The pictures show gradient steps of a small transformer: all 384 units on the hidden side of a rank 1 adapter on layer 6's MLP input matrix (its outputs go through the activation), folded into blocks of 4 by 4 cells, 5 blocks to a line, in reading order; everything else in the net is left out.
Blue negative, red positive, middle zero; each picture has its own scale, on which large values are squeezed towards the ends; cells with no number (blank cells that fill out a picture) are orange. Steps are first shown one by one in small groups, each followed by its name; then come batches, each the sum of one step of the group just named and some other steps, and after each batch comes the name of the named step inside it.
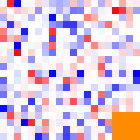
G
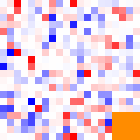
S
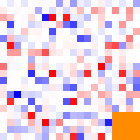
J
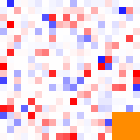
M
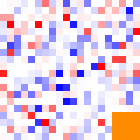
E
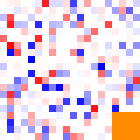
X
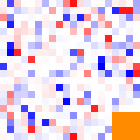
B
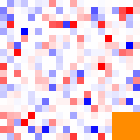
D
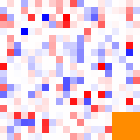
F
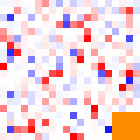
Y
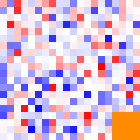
S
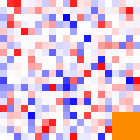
S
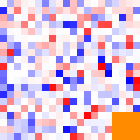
F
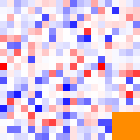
J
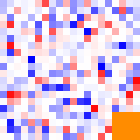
X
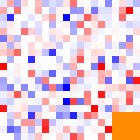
Y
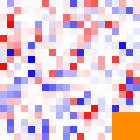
X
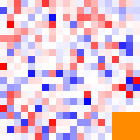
X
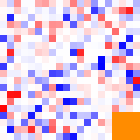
B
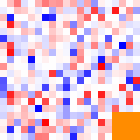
F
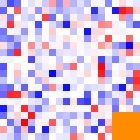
D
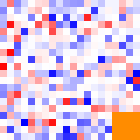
G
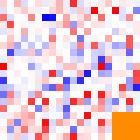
F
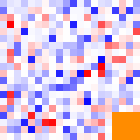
E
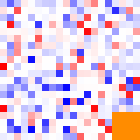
X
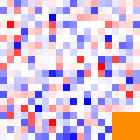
G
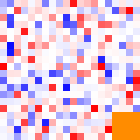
B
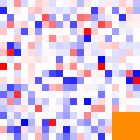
F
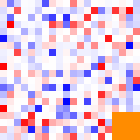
D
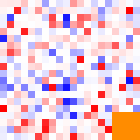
Y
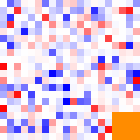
D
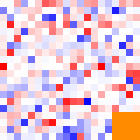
F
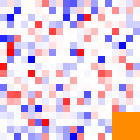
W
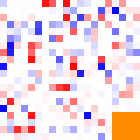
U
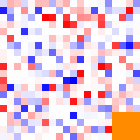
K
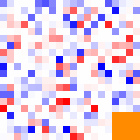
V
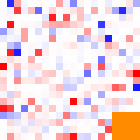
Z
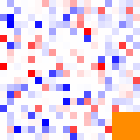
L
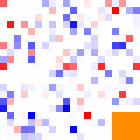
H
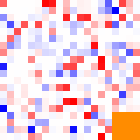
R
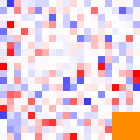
Z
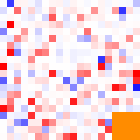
Z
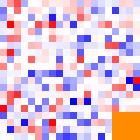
V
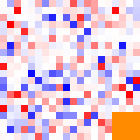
H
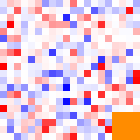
K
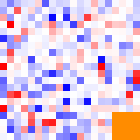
W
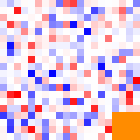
U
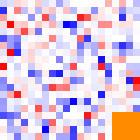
H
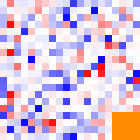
W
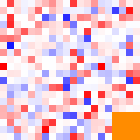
R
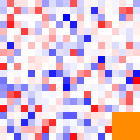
V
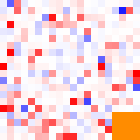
Z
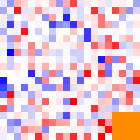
U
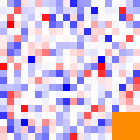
H
